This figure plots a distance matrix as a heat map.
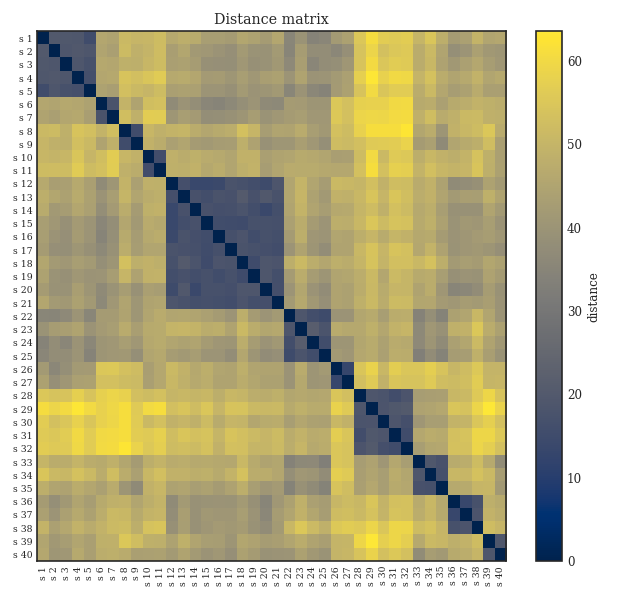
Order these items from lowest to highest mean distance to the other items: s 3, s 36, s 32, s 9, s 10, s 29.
s 3, s 36, s 9, s 10, s 32, s 29
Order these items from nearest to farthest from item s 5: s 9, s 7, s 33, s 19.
s 19, s 7, s 33, s 9
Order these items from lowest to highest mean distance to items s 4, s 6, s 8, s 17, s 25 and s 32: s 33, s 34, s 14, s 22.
s 22, s 14, s 33, s 34
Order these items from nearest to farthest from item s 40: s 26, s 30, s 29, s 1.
s 1, s 26, s 30, s 29
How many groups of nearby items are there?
11
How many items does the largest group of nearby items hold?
10
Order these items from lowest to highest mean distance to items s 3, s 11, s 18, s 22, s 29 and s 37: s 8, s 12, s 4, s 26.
s 12, s 4, s 26, s 8
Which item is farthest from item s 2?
s 29
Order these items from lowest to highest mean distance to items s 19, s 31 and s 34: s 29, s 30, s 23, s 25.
s 30, s 29, s 25, s 23
